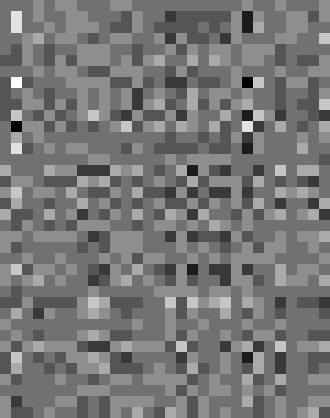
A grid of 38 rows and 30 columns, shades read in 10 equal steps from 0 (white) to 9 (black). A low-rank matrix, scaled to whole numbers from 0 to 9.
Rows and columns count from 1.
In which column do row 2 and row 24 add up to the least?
2
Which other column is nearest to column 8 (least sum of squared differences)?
10
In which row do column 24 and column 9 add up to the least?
11
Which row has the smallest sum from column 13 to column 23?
28
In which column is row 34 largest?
26
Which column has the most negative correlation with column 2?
23
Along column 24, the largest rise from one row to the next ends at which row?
12
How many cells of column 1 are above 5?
10
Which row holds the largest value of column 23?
8
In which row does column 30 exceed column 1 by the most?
20
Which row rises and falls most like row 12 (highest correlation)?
35
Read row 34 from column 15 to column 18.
4 5 6 3
